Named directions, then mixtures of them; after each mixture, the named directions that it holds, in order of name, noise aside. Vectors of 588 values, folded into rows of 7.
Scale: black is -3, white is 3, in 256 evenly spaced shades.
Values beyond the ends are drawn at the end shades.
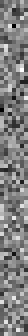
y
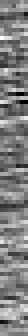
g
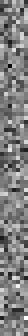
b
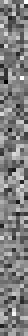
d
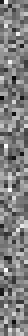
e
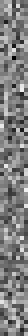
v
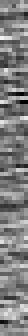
g.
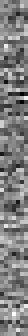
d, g, y.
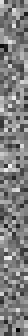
b, e, y.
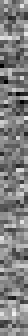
d, g.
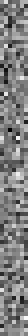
b, d.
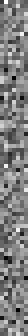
b, e, v.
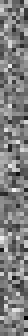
b.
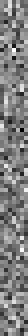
v.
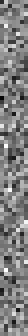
e.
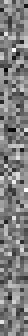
b, d, v.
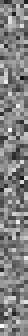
d.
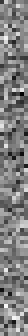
e, g, v.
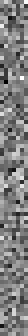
d.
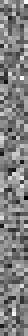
d.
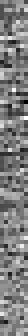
b, g.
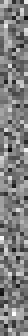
b, d, e.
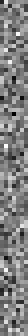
e.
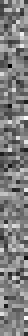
b, g.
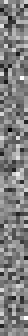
b, d.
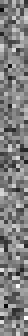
b.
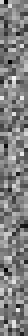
e.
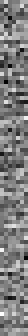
b, d, g.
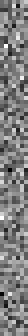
d, v, y.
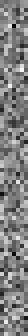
b, y.
